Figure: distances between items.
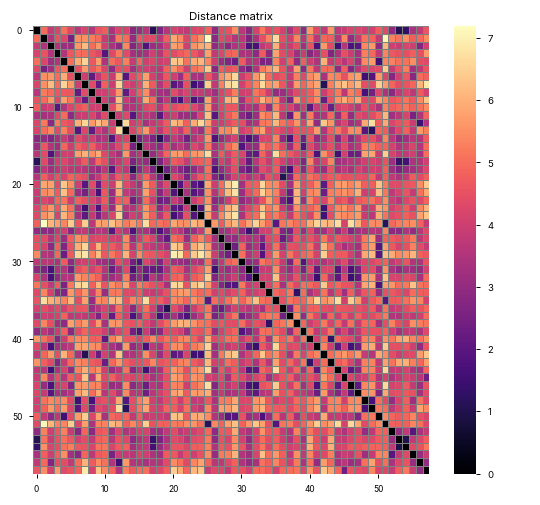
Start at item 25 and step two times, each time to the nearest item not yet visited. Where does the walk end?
35
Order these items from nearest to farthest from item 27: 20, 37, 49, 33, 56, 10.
33, 37, 56, 10, 20, 49
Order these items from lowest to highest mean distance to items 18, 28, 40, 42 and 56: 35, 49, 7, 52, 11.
11, 52, 7, 49, 35
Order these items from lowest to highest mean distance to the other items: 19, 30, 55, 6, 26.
26, 30, 19, 55, 6
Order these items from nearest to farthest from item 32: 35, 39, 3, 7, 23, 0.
3, 39, 0, 23, 7, 35
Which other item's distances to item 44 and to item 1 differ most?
16
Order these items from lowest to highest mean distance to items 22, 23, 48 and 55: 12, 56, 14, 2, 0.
14, 0, 56, 2, 12
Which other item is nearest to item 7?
42
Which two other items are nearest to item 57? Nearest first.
45, 56
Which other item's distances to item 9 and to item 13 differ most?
49
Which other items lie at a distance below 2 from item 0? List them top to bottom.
17, 53, 54
